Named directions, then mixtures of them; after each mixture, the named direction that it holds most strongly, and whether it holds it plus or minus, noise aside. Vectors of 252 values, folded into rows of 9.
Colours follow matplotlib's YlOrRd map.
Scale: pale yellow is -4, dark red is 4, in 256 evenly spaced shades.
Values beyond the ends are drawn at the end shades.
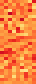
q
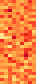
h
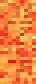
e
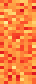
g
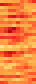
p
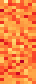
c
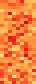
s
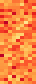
s, minus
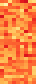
e, plus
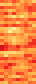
p, minus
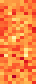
s, minus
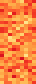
s, minus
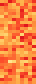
e, minus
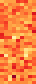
h, minus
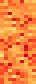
s, plus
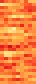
p, minus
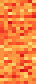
q, minus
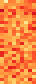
s, minus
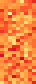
s, minus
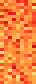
g, minus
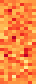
h, plus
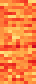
p, minus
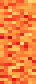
s, plus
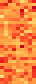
e, minus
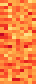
h, minus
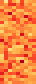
c, plus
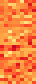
s, minus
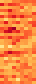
p, plus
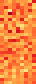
q, plus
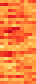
p, plus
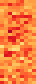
s, plus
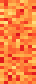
g, plus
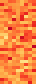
e, minus
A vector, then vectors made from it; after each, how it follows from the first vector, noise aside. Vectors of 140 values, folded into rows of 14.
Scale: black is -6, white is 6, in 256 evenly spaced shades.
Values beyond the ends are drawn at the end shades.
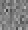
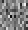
wrapped around, scaled up.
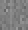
negated, shrunk.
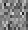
wrapped around, scaled up.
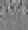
wrapped around, negated, partly zeroed.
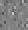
wrapped around, negated, partly zeroed.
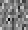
wrapped around, scaled up.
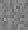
wrapped around, negated, shrunk.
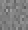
negated, shrunk.
